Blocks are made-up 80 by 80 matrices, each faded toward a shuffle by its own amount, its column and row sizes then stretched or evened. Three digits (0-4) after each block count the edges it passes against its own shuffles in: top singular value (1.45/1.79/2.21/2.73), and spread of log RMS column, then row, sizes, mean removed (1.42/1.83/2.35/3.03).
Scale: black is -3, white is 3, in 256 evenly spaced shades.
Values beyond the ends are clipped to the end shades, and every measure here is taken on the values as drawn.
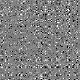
3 3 3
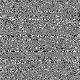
0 0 4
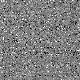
0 0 2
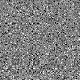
2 0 1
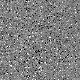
0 2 0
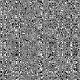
3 3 1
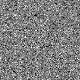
1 0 2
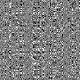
3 4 0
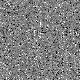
0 1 0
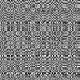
4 1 4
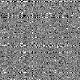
3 2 4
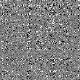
1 3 3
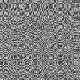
4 2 0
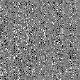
1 4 0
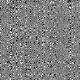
1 4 2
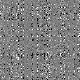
1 4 3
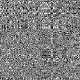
3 0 3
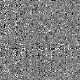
1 3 3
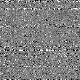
2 1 4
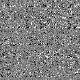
1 1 3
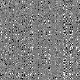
2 4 2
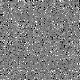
2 2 2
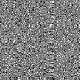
3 2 0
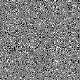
2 1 2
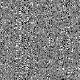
1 3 0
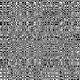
4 3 4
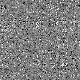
1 1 1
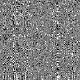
3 3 1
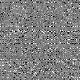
3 1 3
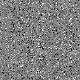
0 3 0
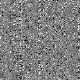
1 3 0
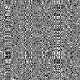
4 3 1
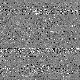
0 0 4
